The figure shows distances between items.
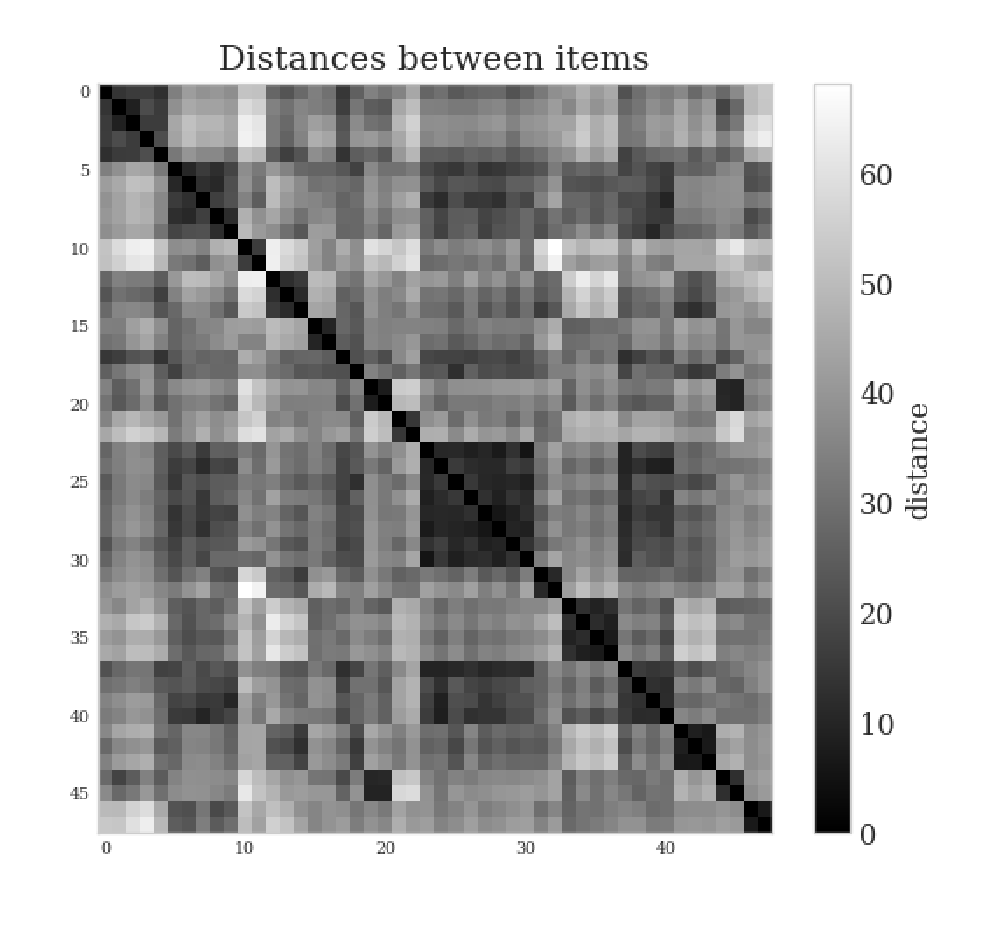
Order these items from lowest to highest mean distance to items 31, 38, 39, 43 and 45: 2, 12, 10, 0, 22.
0, 12, 2, 22, 10
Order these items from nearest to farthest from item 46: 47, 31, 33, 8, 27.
47, 8, 33, 31, 27
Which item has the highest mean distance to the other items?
10
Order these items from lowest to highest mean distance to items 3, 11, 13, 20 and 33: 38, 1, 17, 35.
17, 38, 1, 35
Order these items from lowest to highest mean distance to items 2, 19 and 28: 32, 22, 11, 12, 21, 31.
31, 12, 32, 21, 11, 22
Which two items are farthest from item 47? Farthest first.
3, 2
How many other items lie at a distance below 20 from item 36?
3
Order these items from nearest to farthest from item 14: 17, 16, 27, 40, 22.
27, 17, 40, 22, 16
